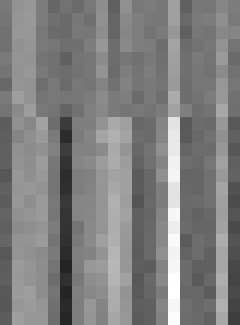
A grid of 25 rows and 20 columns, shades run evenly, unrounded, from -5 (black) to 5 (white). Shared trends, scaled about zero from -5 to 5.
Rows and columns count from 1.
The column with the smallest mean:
6
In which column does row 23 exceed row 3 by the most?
15
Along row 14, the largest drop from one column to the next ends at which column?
16
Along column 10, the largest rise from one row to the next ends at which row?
10
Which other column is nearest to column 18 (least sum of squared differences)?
13
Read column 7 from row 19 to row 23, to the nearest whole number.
0 0 0 0 0
